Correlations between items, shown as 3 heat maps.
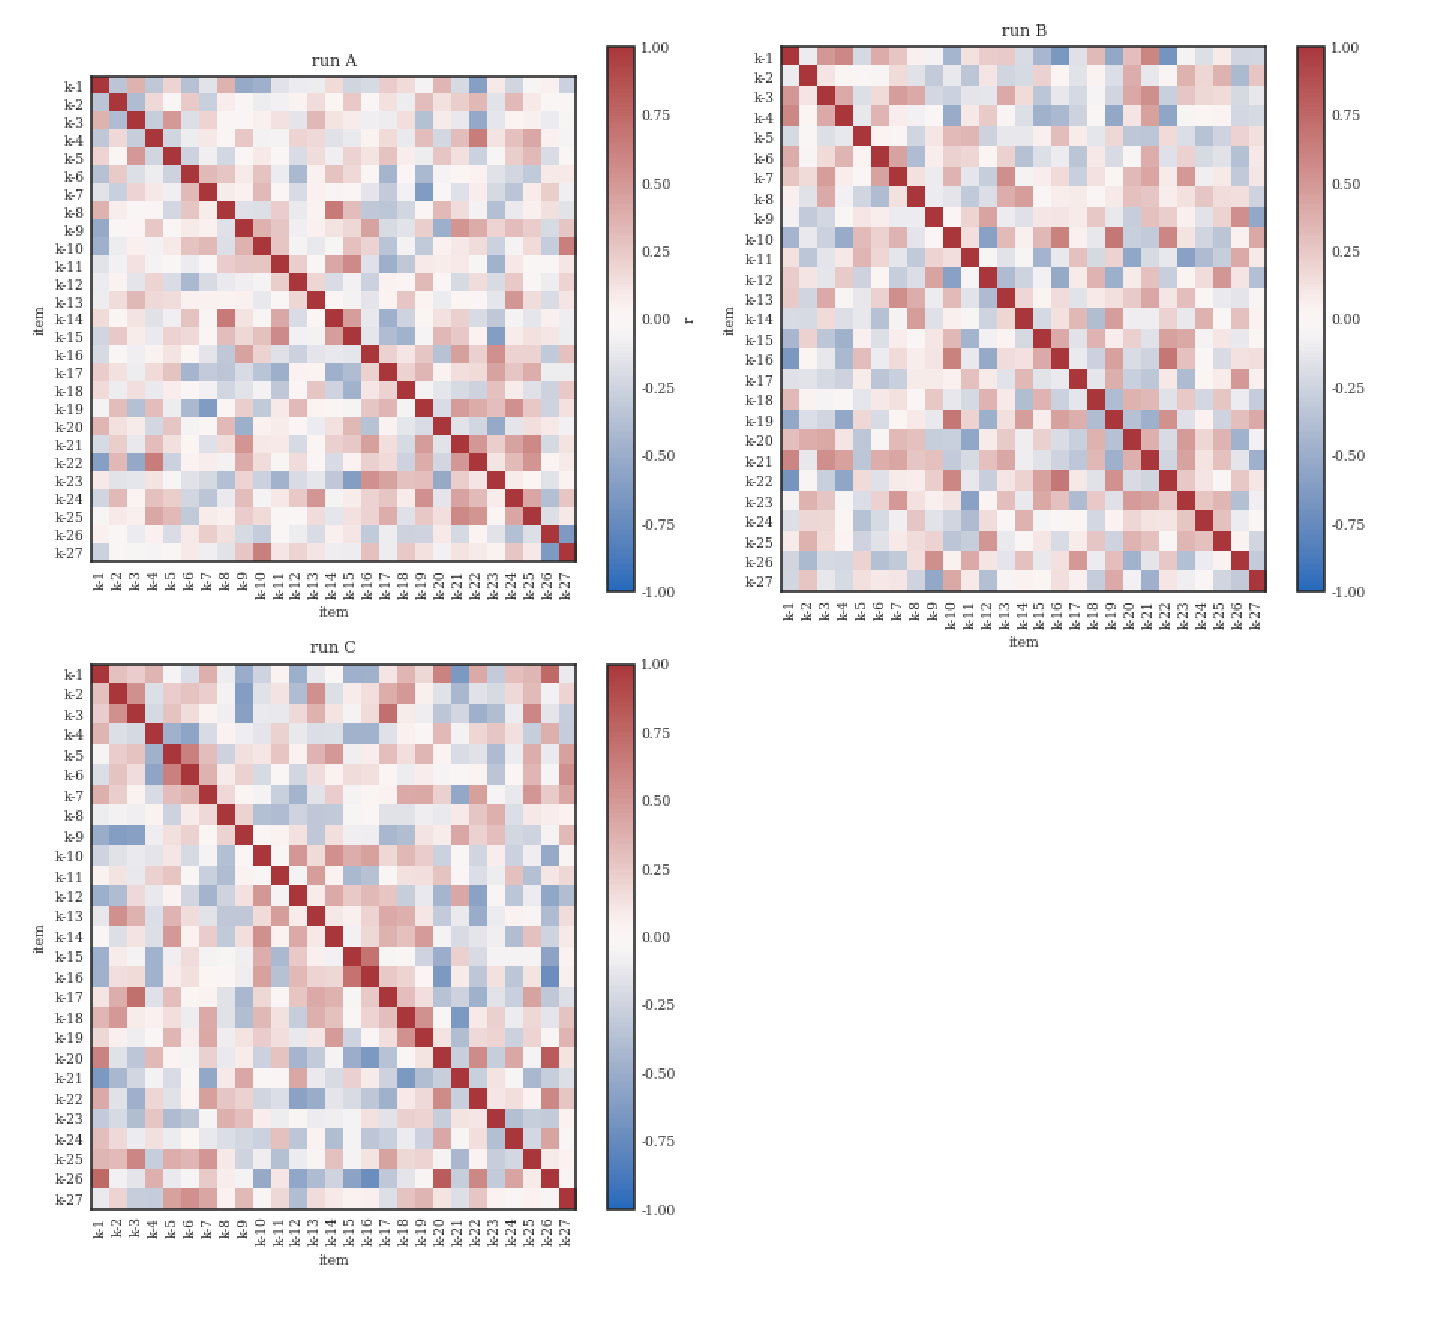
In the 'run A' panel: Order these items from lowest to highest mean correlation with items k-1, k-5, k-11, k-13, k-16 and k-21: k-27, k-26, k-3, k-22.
k-26, k-22, k-27, k-3
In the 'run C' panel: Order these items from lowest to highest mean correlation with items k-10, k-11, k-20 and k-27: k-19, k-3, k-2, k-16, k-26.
k-3, k-16, k-2, k-26, k-19
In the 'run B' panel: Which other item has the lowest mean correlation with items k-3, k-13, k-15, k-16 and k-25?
k-11
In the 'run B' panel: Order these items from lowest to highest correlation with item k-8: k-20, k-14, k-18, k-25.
k-18, k-25, k-20, k-14
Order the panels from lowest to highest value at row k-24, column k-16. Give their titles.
run C, run B, run A
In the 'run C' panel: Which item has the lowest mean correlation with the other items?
k-21
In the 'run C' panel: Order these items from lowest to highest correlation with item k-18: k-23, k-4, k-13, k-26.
k-26, k-4, k-23, k-13
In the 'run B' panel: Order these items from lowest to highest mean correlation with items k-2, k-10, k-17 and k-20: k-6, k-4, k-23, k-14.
k-4, k-6, k-14, k-23
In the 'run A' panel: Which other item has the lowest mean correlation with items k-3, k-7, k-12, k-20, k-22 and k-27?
k-23
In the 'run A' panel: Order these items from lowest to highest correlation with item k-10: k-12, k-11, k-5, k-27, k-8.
k-8, k-12, k-5, k-11, k-27
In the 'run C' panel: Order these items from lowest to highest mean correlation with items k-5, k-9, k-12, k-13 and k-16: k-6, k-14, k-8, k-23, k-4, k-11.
k-4, k-8, k-23, k-11, k-6, k-14
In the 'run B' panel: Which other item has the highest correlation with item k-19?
k-10
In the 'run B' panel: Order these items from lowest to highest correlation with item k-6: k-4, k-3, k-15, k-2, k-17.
k-17, k-15, k-2, k-3, k-4
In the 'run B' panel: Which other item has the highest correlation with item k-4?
k-1
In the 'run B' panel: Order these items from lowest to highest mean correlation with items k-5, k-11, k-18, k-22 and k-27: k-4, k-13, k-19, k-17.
k-4, k-13, k-17, k-19
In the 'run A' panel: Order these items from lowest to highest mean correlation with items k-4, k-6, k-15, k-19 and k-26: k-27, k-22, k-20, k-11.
k-27, k-20, k-11, k-22
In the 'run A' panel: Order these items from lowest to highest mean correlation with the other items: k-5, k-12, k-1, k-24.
k-1, k-12, k-5, k-24
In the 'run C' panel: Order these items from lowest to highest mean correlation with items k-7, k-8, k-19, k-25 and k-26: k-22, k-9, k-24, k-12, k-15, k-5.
k-12, k-15, k-24, k-9, k-5, k-22
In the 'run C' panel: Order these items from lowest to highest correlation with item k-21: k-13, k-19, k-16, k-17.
k-19, k-17, k-13, k-16
